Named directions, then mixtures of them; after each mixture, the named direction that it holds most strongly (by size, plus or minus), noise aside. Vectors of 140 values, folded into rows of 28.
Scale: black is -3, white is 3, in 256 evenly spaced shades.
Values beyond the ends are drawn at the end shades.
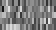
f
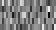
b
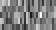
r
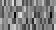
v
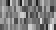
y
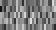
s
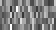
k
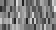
s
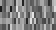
s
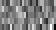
y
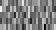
s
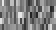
y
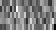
s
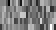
y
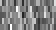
k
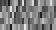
r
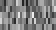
s
